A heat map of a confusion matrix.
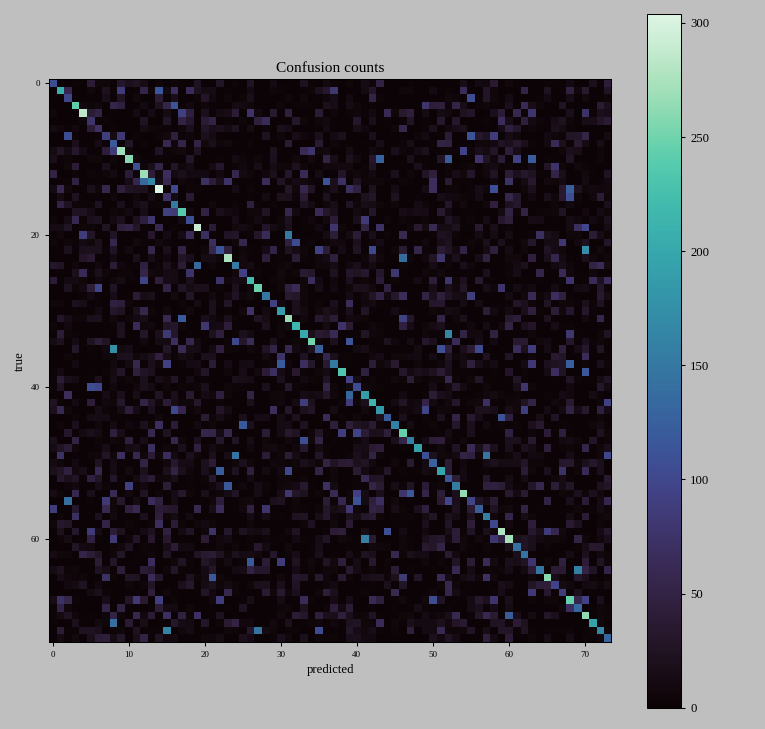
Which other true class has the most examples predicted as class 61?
10
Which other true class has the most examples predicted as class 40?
55
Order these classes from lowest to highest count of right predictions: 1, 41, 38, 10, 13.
13, 41, 1, 38, 10
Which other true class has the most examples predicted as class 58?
14
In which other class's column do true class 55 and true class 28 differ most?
2
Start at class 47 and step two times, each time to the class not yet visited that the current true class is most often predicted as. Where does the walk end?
52
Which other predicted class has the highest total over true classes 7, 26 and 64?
69
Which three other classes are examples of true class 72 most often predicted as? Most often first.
15, 27, 35
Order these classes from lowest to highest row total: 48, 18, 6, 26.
6, 18, 48, 26
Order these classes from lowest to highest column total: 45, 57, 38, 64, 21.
64, 45, 38, 21, 57
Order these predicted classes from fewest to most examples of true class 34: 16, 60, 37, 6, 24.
60, 37, 6, 16, 24
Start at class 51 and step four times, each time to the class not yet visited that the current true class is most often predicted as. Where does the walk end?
41
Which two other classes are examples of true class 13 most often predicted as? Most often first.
12, 36
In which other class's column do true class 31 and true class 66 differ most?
17
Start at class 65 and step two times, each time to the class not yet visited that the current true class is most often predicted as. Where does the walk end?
32
